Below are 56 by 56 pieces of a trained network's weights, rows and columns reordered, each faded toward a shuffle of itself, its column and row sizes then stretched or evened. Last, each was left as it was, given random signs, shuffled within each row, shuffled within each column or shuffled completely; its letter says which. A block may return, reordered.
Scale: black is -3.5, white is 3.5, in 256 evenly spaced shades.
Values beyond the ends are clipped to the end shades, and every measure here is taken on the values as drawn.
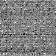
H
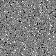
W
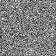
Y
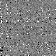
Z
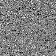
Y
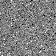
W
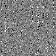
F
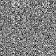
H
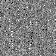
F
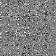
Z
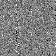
F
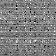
H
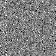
F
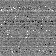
Y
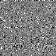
Z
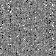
F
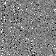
F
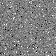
W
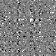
H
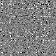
Z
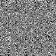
Z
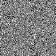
F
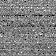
Y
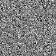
Z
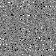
Z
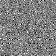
Y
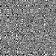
H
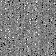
F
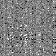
H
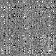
H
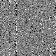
F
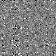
Z
